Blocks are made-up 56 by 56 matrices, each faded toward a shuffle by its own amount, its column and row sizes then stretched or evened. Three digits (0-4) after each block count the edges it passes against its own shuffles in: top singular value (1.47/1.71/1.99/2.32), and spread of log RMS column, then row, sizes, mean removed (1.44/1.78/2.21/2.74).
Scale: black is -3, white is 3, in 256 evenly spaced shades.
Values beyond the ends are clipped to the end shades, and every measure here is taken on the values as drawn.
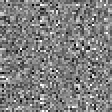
2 2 1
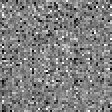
2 2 2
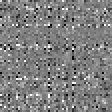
1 4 4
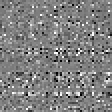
3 2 4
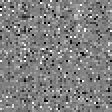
0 1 2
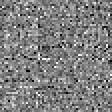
2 0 3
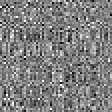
4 2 0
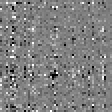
1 4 3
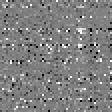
2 2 3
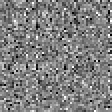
2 2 0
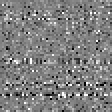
3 0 4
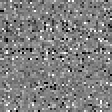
1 0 2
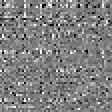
3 1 4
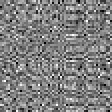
4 0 2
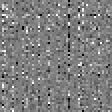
1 4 1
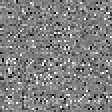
1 0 4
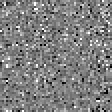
1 2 1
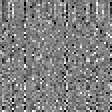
4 3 0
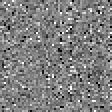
0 2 0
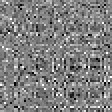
4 1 2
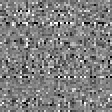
3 1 4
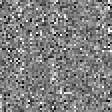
0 3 0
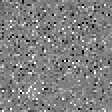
0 1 1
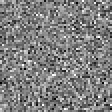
1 0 1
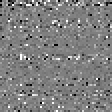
0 0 4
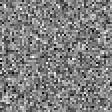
0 0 0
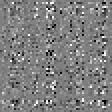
2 4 3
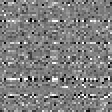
4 1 4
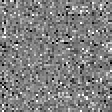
0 1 1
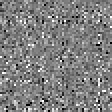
2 2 2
